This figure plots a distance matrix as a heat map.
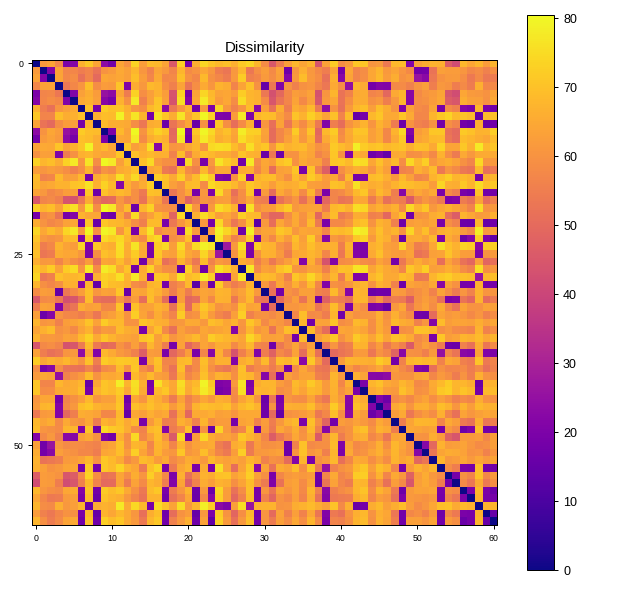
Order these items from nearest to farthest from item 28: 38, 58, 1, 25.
25, 58, 1, 38
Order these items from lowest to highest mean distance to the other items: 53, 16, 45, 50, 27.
53, 50, 45, 27, 16
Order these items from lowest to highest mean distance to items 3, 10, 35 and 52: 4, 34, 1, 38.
4, 34, 38, 1
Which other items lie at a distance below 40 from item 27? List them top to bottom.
13, 19, 22
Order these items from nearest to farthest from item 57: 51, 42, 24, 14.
14, 51, 42, 24
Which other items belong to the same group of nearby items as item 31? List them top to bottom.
18, 37, 54, 55
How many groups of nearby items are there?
10
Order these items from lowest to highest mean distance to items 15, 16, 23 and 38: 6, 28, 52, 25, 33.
6, 25, 28, 33, 52
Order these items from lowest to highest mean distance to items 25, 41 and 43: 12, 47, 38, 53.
12, 38, 47, 53
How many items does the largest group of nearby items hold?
13
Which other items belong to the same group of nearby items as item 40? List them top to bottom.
1, 2, 33, 50, 51
